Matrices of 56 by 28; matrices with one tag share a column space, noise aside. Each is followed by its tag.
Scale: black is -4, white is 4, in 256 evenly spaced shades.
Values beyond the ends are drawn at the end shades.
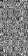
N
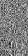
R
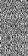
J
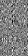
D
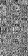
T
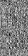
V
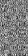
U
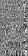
R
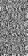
U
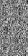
T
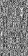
V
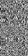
D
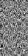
J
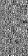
T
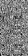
U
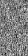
U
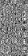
T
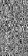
T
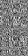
D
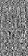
V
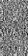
N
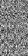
J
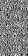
U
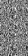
U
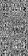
R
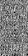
U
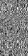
R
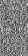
T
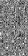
V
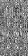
V
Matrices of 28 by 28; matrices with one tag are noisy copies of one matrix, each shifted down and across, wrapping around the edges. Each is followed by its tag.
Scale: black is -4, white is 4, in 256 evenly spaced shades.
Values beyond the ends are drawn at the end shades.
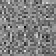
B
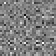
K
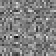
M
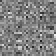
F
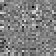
F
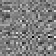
K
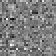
M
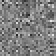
F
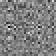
K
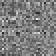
F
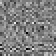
K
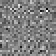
K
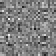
M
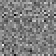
K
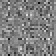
B
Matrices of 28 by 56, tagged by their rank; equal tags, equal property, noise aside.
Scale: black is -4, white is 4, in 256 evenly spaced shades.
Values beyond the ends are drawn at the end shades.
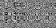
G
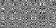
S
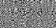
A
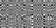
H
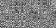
A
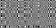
H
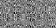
A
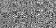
A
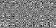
G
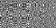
G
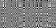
H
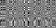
H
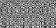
S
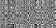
S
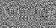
A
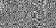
A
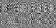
G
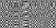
H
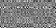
S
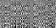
G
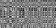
S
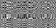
S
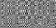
S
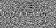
A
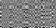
H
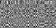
S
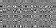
S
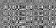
H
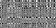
H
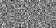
A
